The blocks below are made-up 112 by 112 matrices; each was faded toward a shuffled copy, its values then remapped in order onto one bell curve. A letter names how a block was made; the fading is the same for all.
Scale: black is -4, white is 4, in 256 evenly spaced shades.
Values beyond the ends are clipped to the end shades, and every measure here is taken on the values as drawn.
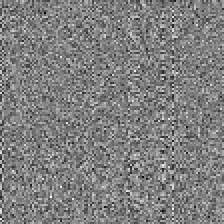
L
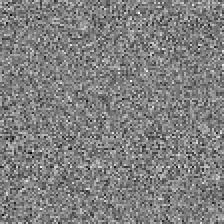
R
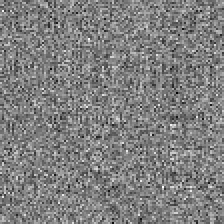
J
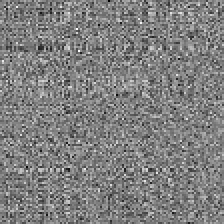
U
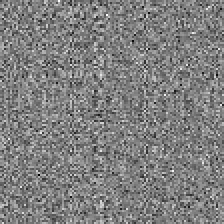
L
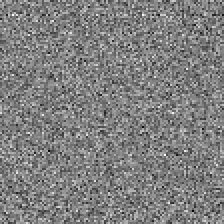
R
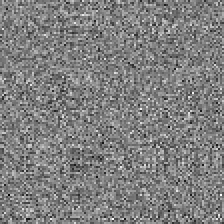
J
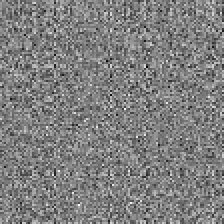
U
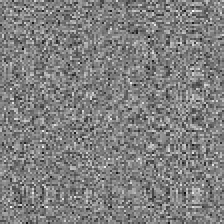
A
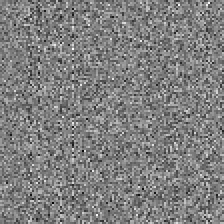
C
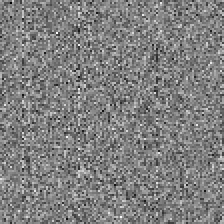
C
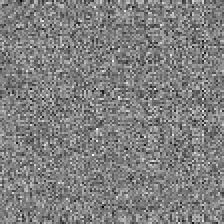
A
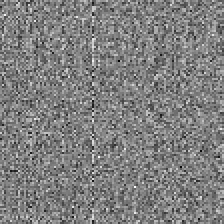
L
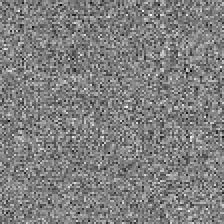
J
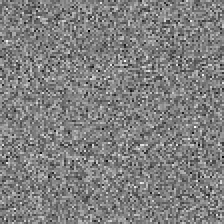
R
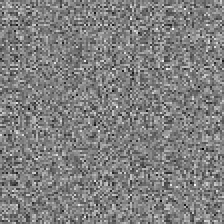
A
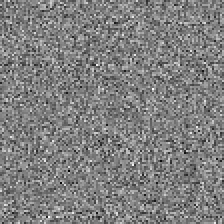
R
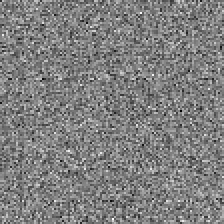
R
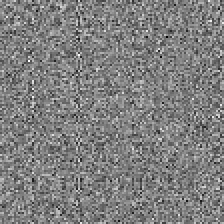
L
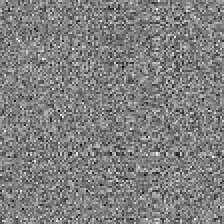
A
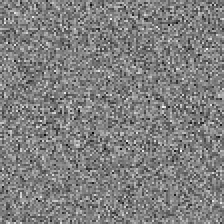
R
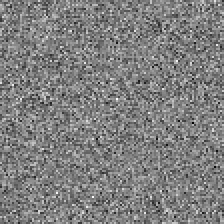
R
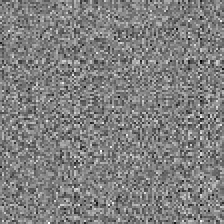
U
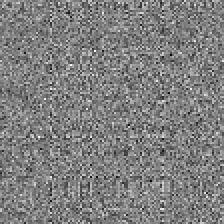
L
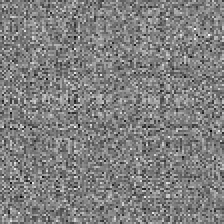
A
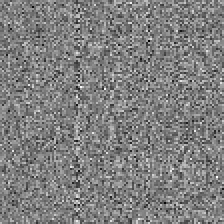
L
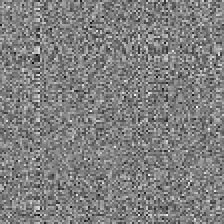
U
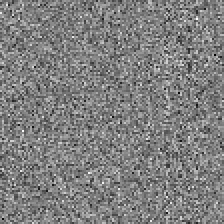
C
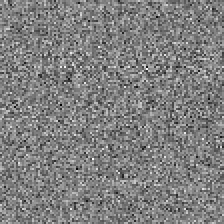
R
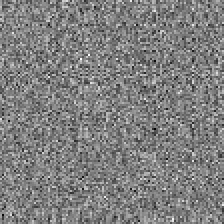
A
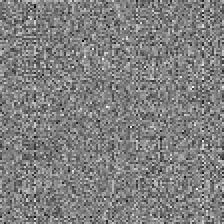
L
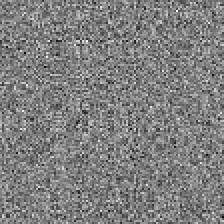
A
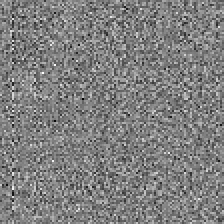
L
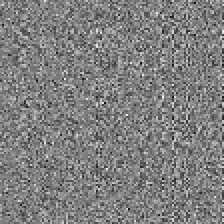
L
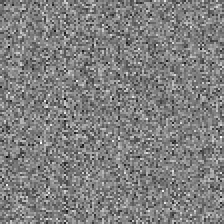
C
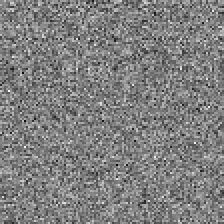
J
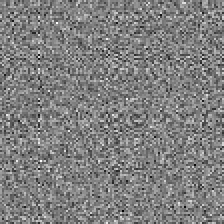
U
